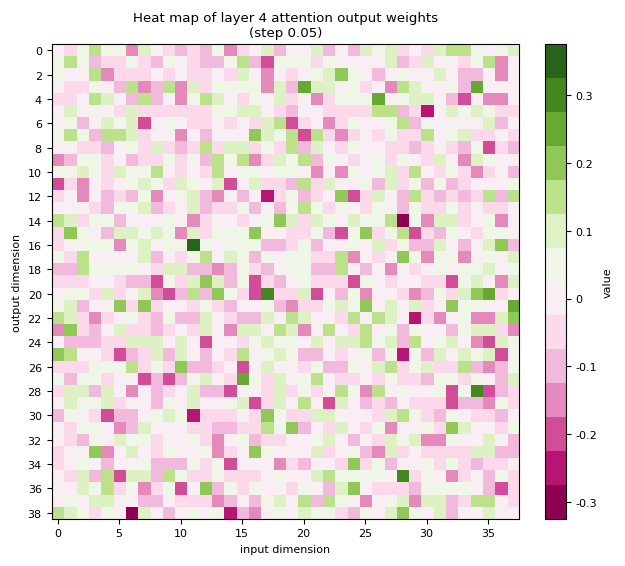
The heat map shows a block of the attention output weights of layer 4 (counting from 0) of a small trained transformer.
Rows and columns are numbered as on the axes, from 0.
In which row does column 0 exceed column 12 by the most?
25
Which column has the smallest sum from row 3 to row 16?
33
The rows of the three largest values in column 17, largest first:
20, 30, 31
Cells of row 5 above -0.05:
20
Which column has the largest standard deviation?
28
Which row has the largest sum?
21
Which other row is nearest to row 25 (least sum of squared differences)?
14
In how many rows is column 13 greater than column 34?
14
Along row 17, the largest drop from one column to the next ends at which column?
24
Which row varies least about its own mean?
13
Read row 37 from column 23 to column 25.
0.05 0 -0.15
